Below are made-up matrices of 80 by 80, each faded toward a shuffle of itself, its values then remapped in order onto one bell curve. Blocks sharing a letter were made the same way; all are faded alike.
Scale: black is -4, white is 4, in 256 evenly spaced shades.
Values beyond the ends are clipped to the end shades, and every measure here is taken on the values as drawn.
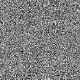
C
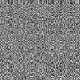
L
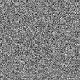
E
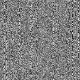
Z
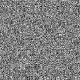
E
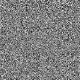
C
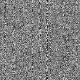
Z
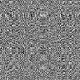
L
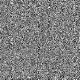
C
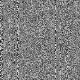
Z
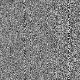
Z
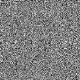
C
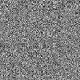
E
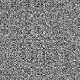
E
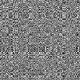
L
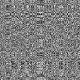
L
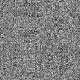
E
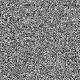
E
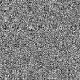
E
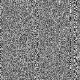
Z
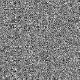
C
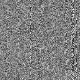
Z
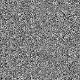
C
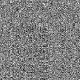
E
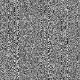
Z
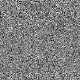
C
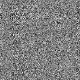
C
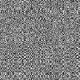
L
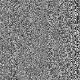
Z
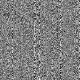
Z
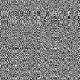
L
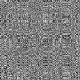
L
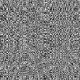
L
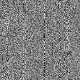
Z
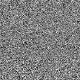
C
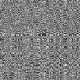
L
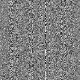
Z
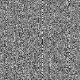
Z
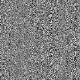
Z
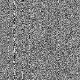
Z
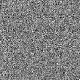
E
